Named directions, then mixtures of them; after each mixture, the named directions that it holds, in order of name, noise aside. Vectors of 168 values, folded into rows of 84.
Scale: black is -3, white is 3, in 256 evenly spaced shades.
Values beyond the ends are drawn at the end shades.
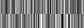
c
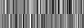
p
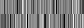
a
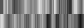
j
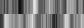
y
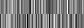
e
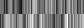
a, c, y.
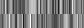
p, y.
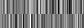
p.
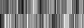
a, j, y.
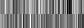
j, p.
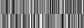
c, p.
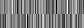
a, e.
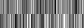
a, j, p.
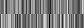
a, c, e.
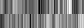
j, p.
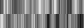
j.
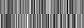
e.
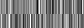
c, e, p.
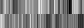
j, p.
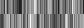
a, p, y.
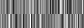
c, p.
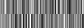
a, p.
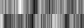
y.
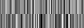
c.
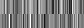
a, p.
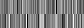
a, c, e.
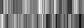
j.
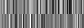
p.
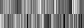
a, j.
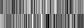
c, e, j.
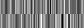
c.
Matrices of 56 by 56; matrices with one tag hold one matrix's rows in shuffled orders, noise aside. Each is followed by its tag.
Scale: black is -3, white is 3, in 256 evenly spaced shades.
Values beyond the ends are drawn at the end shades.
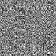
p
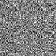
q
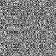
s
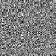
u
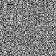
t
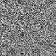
u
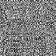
s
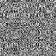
s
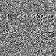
q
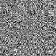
q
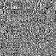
s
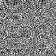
s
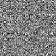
t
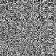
q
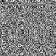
u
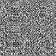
s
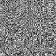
q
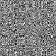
p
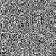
u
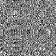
s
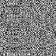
s
